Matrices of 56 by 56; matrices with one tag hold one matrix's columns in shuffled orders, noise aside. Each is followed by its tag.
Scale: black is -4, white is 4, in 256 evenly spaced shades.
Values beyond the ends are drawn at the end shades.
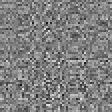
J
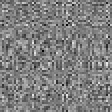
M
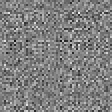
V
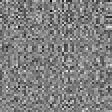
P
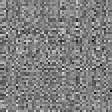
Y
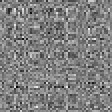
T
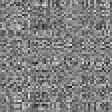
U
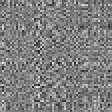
U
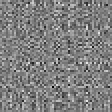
U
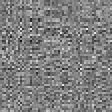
Y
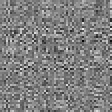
Y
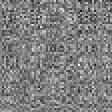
P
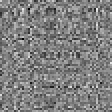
T
